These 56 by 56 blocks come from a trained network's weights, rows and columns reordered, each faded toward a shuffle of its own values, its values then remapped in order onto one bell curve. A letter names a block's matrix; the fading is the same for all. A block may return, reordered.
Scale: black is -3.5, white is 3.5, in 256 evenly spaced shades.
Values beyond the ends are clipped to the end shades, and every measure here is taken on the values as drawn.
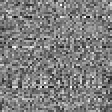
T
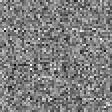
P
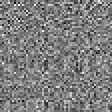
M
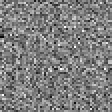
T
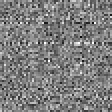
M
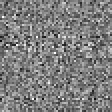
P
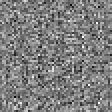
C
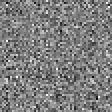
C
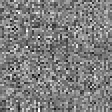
C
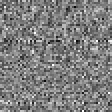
M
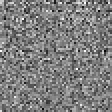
P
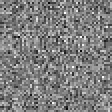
M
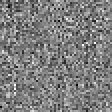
C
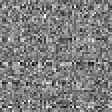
T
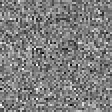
P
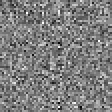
C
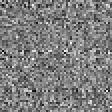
P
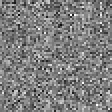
C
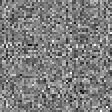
M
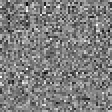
C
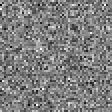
T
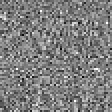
T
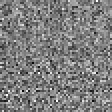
P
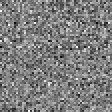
P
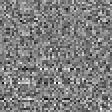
T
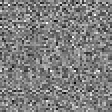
T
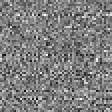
T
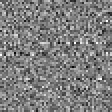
T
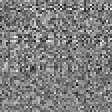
T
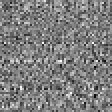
M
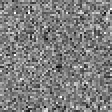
P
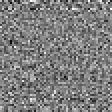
M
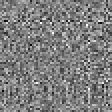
M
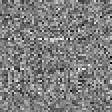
M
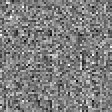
C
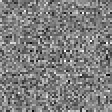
P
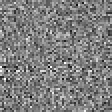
P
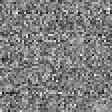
P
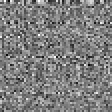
T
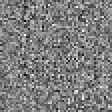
C
